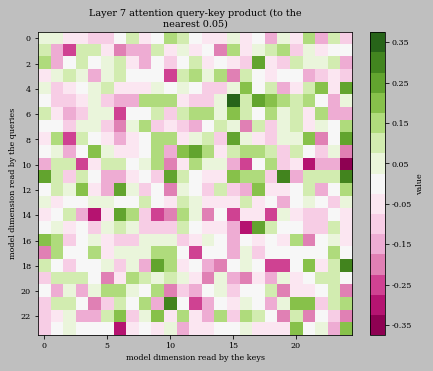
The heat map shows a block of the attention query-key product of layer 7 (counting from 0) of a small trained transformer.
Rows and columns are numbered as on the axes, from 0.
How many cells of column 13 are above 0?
6
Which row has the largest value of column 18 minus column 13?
5
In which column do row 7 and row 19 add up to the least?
16
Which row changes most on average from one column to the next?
22
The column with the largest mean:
17
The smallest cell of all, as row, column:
10, 24
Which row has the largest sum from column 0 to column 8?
12
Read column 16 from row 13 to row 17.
0.1 -0.05 -0.3 0 0.05
